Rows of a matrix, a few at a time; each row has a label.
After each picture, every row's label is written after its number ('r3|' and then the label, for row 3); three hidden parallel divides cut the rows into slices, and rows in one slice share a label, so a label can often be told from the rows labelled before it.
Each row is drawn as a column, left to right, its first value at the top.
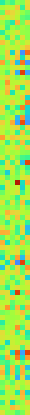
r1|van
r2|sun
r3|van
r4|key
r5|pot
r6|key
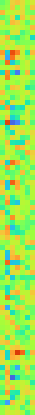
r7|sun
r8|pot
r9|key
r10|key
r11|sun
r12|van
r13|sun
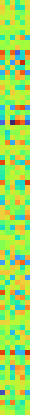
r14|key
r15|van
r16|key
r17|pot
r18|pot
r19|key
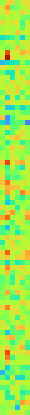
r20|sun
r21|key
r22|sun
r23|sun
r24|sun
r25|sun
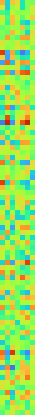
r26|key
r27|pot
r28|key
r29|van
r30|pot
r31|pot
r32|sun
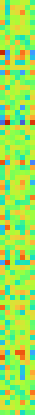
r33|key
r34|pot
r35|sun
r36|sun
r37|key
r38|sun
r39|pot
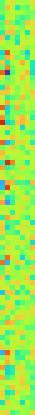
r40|pot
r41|key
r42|sun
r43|van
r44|van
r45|van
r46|sun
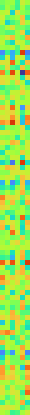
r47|pot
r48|van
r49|pot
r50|van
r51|key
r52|pot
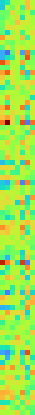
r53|pot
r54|pot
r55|van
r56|sun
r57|pot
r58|key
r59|van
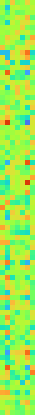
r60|van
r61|pot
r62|sun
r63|sun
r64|sun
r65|key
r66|van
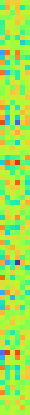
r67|pot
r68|key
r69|sun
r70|key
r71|van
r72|van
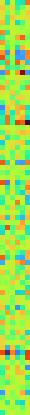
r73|key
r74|pot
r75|sun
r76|pot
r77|pot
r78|key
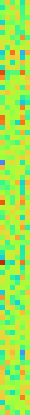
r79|pot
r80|sun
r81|sun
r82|sun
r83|pot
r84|sun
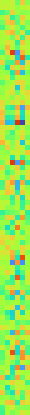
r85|van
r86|sun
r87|key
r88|pot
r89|key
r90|van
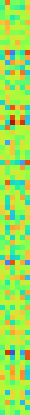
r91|van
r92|key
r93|pot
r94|van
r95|pot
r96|key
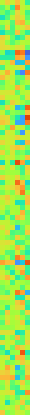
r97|van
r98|van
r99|van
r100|key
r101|key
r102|pot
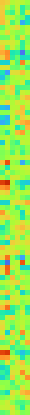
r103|key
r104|key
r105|van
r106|van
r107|pot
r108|van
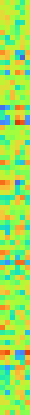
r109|key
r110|key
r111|sun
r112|pot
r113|pot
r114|key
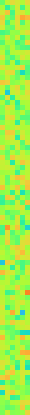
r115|sun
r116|van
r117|van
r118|sun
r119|sun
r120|sun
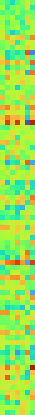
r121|van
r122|pot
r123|van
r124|pot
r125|van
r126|key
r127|pot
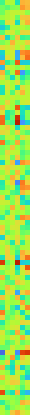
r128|pot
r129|sun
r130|sun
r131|pot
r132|key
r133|key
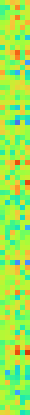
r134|van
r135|sun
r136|sun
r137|key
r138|van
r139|key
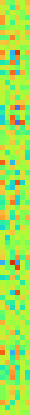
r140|key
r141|sun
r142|pot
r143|key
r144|van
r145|sun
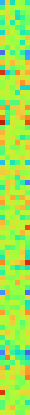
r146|pot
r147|sun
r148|van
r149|van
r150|van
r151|pot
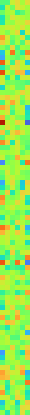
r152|pot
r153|van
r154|sun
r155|van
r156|van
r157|key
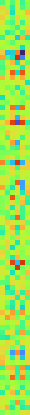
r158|sun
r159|van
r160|pot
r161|key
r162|pot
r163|sun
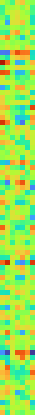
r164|pot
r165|pot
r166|sun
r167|key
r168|key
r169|sun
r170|pot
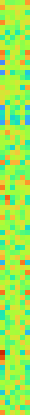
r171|key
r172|van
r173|sun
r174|sun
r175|van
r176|key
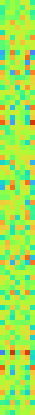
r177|pot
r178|van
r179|key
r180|van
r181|sun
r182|key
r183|pot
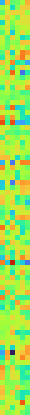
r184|pot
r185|sun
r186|pot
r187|sun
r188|key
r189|key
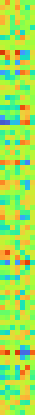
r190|key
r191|key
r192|sun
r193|key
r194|pot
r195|pot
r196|sun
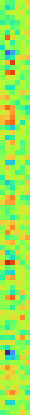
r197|van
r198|pot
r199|pot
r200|van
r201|sun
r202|sun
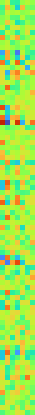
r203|pot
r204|key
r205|van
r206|pot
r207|sun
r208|van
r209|van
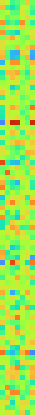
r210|key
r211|van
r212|pot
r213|pot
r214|sun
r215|sun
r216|pot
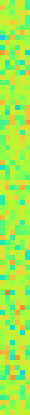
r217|sun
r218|sun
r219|van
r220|sun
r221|sun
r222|van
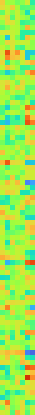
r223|sun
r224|key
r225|sun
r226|sun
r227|sun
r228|pot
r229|pot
